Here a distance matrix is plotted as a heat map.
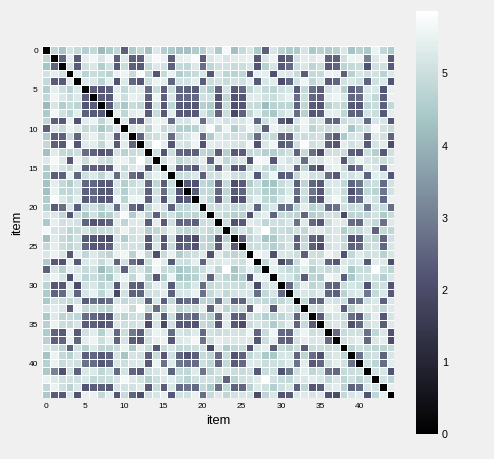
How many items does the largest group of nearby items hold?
18
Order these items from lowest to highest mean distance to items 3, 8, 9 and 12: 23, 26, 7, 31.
31, 7, 26, 23
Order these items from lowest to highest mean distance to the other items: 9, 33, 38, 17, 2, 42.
17, 2, 9, 38, 33, 42
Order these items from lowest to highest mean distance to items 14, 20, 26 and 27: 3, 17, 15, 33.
3, 33, 17, 15
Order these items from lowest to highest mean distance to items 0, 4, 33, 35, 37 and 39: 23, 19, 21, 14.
19, 21, 14, 23
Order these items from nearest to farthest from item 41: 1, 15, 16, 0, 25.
16, 1, 0, 25, 15
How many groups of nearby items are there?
5
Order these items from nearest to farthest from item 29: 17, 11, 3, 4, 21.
3, 21, 17, 11, 4
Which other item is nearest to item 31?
9
